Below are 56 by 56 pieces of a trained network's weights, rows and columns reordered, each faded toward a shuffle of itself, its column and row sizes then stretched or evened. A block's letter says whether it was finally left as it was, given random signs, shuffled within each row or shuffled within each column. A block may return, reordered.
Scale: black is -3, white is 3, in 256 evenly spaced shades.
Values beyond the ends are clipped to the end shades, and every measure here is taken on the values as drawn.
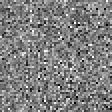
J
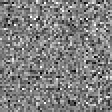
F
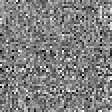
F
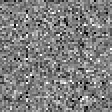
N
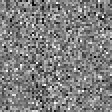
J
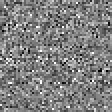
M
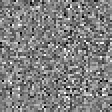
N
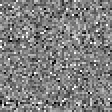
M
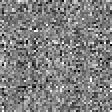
F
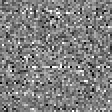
M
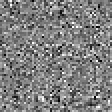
F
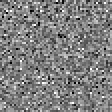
M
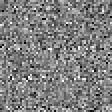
M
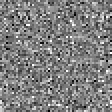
N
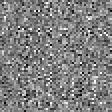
F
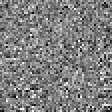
F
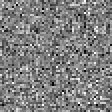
F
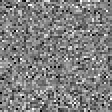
M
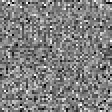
F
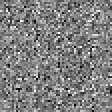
N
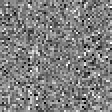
J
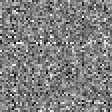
N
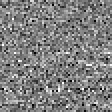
M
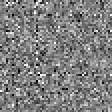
F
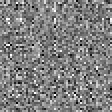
F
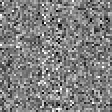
J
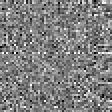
F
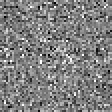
N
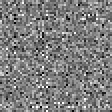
N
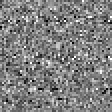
M
